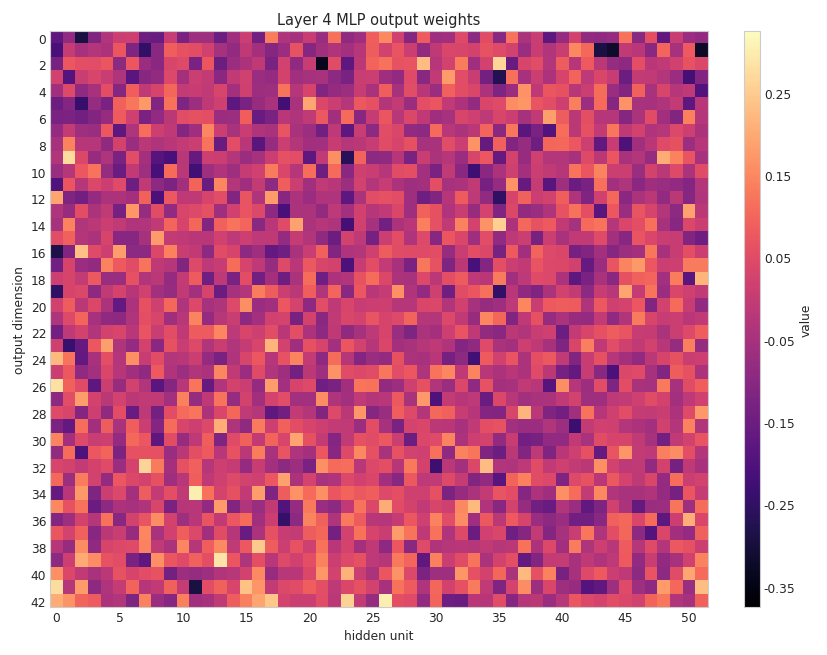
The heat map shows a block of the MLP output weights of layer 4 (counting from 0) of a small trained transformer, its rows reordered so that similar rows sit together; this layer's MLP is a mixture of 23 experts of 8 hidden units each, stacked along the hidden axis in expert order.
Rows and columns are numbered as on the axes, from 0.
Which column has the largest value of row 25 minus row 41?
11
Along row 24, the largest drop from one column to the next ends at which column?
2
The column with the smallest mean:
35
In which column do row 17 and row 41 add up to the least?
42
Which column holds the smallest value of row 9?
23
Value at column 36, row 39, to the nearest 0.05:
0.05
